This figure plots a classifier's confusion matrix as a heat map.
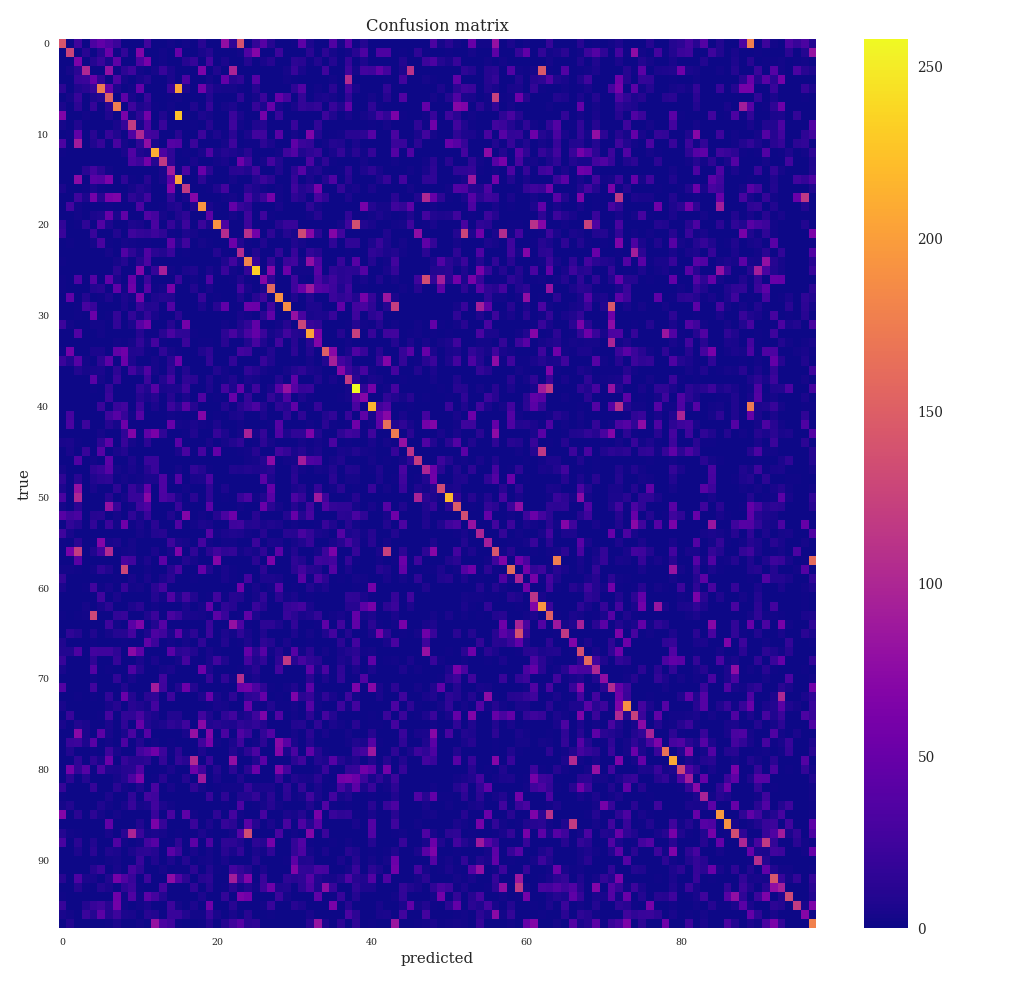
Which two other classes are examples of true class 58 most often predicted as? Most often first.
8, 79
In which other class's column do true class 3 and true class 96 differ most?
62
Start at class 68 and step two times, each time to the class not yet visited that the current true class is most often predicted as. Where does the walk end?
71
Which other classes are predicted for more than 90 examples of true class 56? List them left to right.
2, 6, 42
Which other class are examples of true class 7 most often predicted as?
88
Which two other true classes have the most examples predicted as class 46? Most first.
50, 21
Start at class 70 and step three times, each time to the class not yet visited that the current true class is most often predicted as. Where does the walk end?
72
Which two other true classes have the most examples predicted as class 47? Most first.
26, 17
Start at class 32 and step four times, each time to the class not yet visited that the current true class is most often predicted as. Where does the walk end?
37
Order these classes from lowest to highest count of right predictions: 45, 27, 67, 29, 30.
30, 45, 67, 27, 29
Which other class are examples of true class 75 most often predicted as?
18
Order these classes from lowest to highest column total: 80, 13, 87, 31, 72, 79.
80, 13, 87, 31, 79, 72
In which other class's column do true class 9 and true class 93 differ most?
59
